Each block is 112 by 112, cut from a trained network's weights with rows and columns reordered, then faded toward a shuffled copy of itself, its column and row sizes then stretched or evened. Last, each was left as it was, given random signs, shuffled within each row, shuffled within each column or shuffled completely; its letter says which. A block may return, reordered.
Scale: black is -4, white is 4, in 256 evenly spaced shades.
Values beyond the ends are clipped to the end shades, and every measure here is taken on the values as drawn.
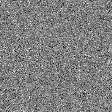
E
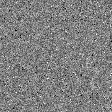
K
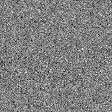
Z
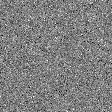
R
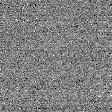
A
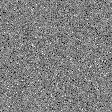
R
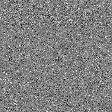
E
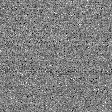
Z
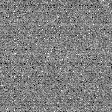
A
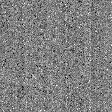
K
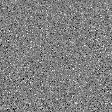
E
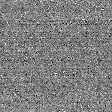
Z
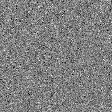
K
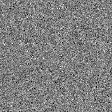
E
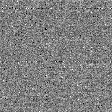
A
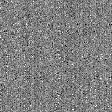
A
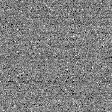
A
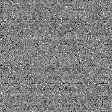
A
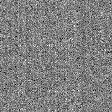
A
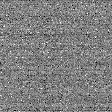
A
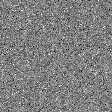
Z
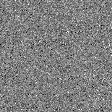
Z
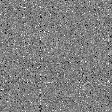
E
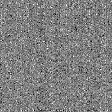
A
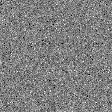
Z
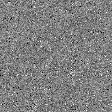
E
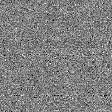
A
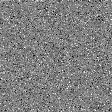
Z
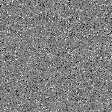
E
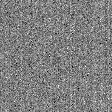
K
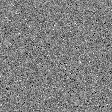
R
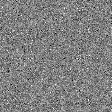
E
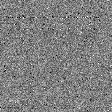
A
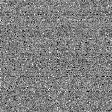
A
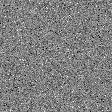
R
